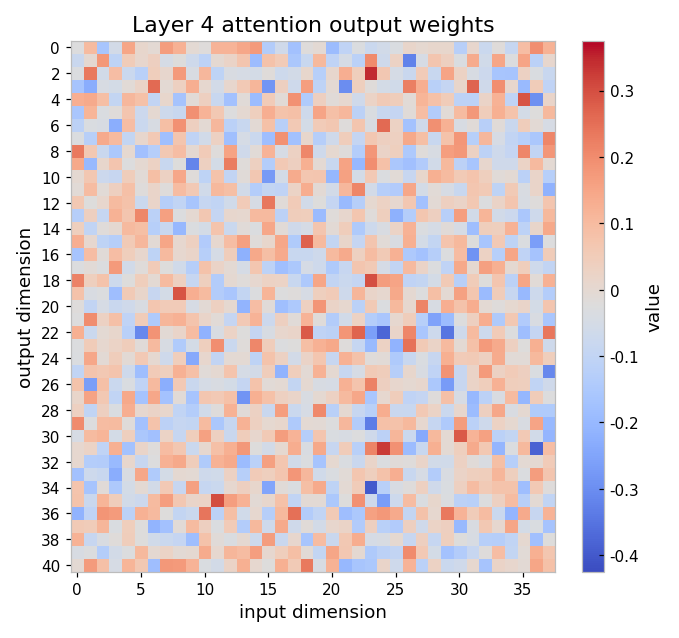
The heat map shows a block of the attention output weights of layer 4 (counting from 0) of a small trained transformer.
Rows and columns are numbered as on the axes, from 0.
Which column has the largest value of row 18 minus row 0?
23
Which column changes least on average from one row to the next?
4
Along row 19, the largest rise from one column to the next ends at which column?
8
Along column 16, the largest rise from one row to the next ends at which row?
7
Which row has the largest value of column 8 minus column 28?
21
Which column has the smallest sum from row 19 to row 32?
5
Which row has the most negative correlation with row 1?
39
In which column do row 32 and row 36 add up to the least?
34
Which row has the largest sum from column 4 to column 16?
35
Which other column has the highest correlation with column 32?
3
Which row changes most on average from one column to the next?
22
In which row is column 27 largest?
20
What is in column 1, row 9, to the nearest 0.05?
-0.2
